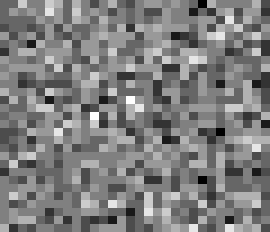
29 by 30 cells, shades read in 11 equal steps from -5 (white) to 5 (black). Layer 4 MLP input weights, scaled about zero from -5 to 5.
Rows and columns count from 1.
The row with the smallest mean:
14
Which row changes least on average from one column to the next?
24
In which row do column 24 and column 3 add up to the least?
1
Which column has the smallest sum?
11
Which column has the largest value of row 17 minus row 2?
25
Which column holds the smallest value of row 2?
6
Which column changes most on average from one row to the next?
4
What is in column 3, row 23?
2
